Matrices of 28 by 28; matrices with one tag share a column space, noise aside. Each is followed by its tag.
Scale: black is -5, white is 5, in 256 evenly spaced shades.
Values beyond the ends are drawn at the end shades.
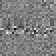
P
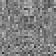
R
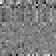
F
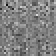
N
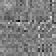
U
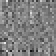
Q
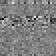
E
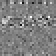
E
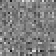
Q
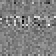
E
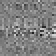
P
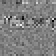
E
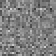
R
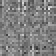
N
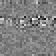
E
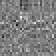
U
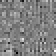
Q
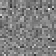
R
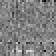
Q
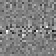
P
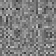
R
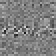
P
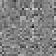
R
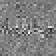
P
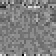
F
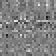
U
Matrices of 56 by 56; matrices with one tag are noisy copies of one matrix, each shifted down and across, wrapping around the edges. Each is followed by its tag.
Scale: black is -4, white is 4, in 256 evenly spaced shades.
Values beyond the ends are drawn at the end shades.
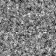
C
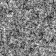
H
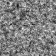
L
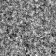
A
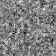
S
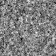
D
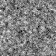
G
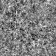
D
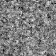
A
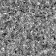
C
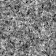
H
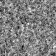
D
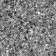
D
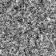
D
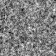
D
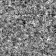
S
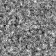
S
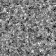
C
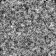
S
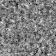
S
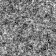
H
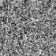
D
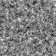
C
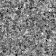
S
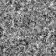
S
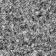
C
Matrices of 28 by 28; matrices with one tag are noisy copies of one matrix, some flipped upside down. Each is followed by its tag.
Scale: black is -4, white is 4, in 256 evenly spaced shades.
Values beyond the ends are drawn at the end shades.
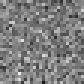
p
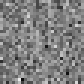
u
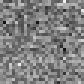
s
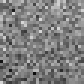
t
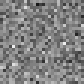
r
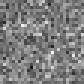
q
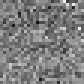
s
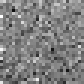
t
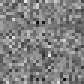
r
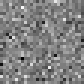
r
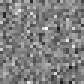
p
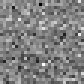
s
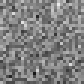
t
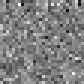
u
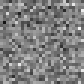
s
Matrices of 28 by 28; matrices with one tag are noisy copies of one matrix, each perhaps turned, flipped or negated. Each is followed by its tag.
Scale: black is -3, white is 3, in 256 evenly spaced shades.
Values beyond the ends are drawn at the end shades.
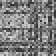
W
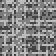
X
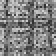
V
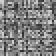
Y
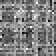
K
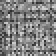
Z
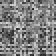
K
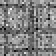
V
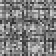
K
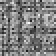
K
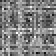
K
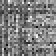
W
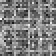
Y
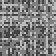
X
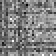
W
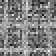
V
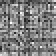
Y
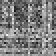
W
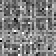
X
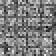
Y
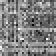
W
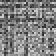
W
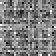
Y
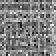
Z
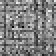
Z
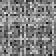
X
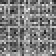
Y
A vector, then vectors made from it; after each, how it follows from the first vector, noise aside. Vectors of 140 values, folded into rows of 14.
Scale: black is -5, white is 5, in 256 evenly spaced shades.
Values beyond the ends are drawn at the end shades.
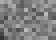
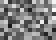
reversed, negated, scaled up.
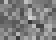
wrapped around, negated.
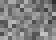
reversed.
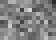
reversed.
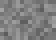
wrapped around, negated, shrunk.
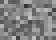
wrapped around, negated.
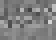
reversed, negated, partly zeroed.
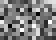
reversed, negated, scaled up.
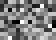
wrapped around, scaled up.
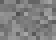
wrapped around, negated, shrunk.
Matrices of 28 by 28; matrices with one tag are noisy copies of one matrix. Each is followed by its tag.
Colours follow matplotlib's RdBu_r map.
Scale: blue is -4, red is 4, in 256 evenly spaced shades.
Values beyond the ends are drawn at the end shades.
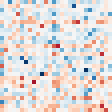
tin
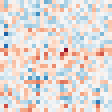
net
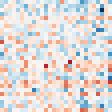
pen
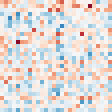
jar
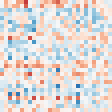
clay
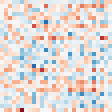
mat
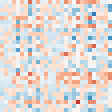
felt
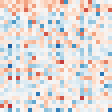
jar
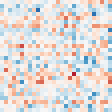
felt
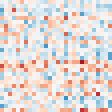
pen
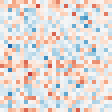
clay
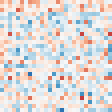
jar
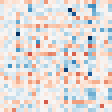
felt
